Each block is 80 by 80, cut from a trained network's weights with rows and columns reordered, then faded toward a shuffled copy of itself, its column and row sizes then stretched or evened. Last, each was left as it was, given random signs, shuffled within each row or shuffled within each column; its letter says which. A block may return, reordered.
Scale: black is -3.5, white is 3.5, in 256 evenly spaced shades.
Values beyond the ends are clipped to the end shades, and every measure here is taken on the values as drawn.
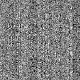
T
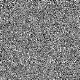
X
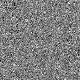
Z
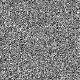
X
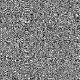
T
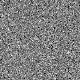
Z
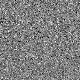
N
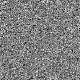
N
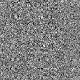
T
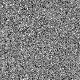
Z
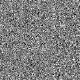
X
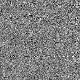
X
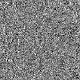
T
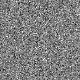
Z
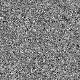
N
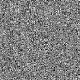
T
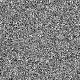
N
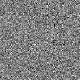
T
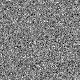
N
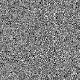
T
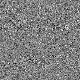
N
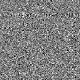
T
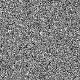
Z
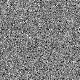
N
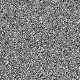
Z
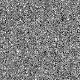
X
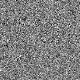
X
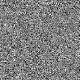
T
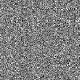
T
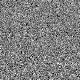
N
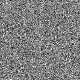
Z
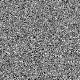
N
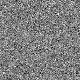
N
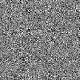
T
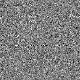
T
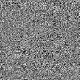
T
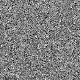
Z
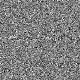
N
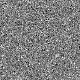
Z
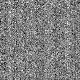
Z
